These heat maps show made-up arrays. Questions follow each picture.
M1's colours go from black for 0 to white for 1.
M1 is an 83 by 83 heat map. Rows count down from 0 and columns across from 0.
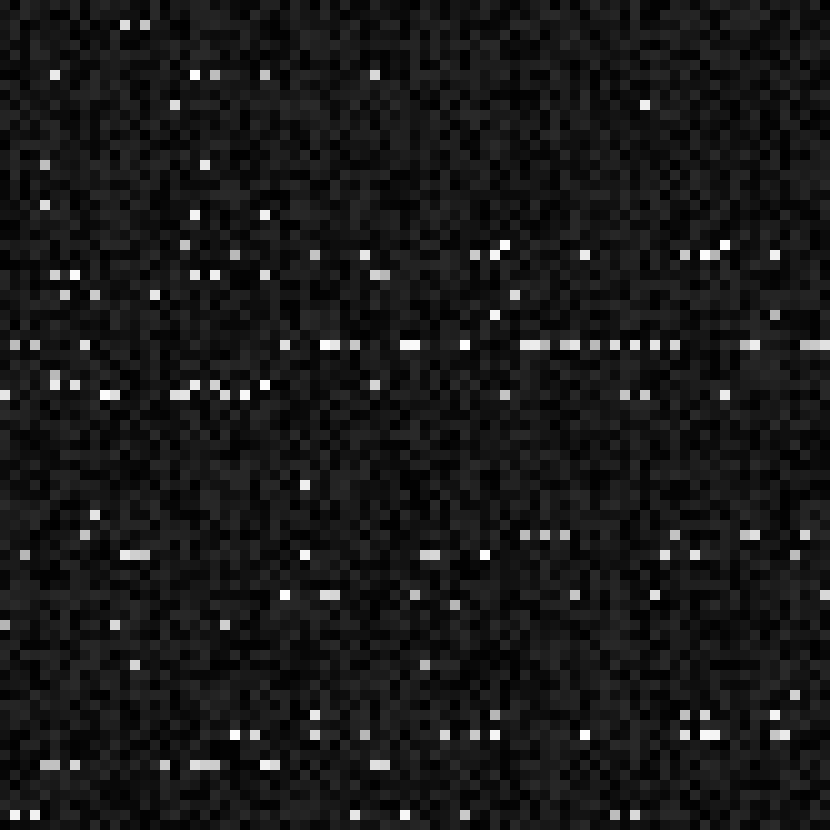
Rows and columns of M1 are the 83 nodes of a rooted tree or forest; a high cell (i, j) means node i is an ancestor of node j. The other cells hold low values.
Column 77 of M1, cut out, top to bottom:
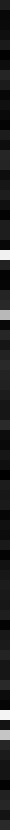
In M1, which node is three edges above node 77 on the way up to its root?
25
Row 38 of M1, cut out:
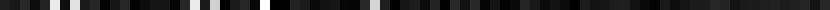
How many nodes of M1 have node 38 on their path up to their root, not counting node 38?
6
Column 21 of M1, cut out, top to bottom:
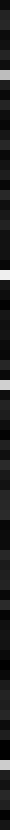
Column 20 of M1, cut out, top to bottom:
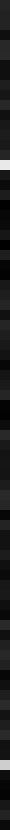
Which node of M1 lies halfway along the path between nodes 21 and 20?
27
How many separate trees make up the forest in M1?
7
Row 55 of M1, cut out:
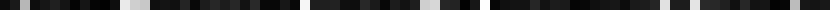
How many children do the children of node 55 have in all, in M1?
6
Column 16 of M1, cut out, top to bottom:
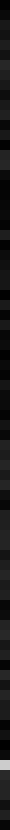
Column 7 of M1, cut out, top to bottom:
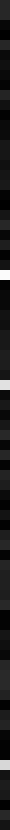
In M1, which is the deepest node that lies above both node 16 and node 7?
76
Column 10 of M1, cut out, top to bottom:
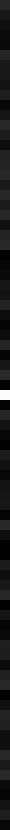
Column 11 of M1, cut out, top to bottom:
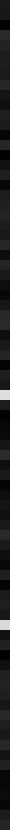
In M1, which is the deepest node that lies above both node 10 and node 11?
39
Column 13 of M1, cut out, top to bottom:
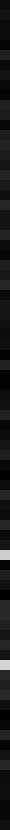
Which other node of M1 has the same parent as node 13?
42
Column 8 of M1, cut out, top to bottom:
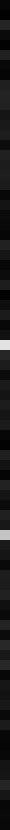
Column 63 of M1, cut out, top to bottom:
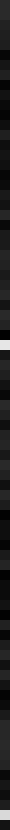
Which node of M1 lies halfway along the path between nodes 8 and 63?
34
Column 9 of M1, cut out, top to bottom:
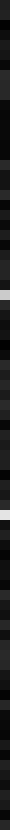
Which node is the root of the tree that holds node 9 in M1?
29
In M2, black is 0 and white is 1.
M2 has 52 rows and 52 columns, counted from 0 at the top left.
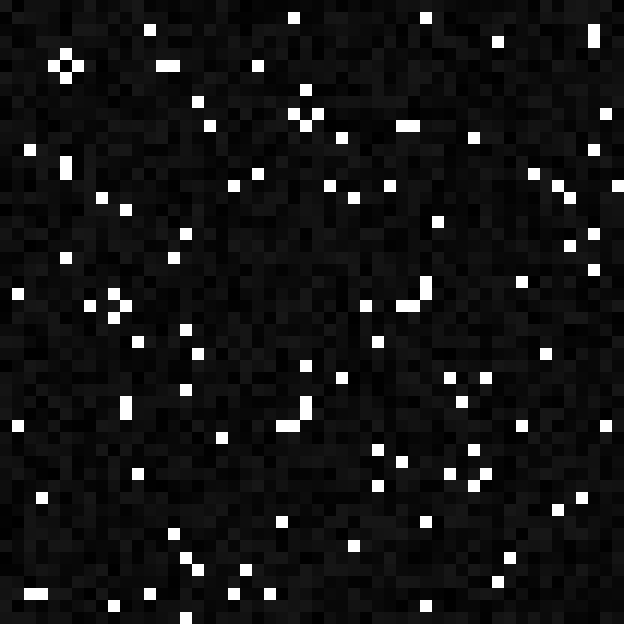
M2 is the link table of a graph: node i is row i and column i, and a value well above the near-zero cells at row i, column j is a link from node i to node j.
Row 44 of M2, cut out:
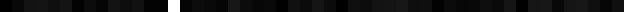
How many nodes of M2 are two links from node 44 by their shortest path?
2
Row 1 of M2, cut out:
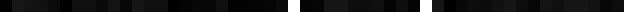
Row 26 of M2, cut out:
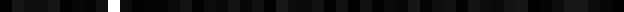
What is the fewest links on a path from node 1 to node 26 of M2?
3
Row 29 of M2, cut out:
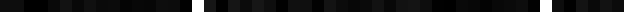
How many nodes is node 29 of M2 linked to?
2
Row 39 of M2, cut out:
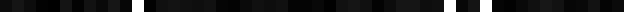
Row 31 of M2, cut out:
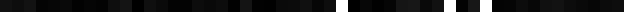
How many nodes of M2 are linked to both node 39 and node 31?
2
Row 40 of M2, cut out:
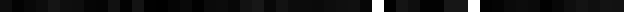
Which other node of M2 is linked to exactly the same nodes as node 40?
node 37
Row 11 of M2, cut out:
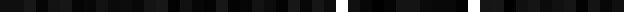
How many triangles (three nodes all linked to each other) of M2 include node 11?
0
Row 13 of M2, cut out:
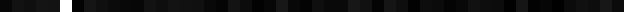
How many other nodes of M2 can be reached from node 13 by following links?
6
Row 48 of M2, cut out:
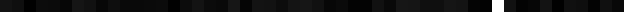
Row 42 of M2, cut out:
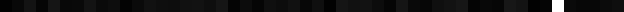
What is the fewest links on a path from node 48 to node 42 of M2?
7
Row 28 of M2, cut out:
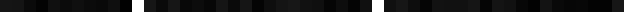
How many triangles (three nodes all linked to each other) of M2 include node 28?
0
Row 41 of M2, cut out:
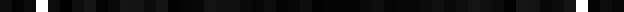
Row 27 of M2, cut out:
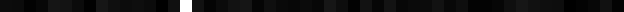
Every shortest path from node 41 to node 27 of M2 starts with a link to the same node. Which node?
node 3
